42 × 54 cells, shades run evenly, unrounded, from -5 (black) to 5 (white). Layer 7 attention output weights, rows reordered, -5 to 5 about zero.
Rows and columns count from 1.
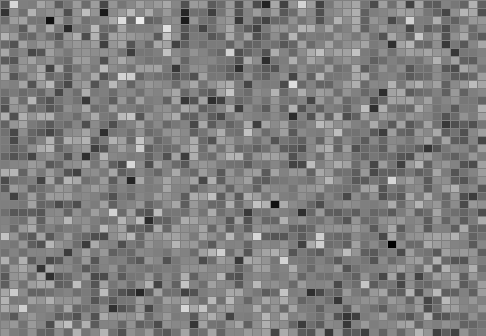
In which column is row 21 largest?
15
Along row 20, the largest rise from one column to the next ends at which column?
22
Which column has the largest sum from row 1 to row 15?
14
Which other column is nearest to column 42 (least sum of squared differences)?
7
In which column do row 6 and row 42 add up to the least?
50
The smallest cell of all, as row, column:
31, 44
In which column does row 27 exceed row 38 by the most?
13
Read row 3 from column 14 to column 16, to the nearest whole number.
4 -1 4
